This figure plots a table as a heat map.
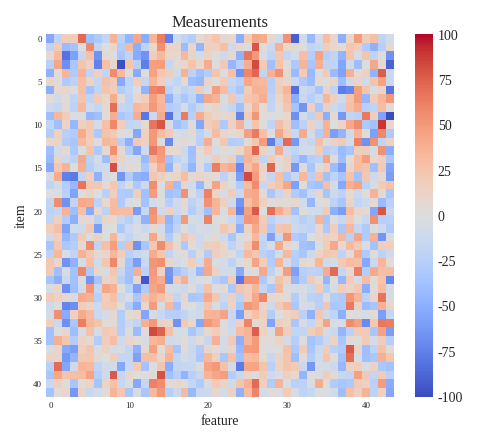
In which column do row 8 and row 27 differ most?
36
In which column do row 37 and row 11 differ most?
38
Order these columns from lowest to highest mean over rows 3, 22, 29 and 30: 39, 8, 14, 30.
39, 30, 8, 14
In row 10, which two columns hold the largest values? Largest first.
42, 14
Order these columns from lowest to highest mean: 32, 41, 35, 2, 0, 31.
31, 2, 0, 32, 41, 35
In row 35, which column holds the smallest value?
24
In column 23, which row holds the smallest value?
3
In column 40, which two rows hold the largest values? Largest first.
9, 14
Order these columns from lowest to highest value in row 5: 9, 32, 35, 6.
9, 32, 6, 35
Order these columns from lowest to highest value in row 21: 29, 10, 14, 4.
10, 29, 4, 14
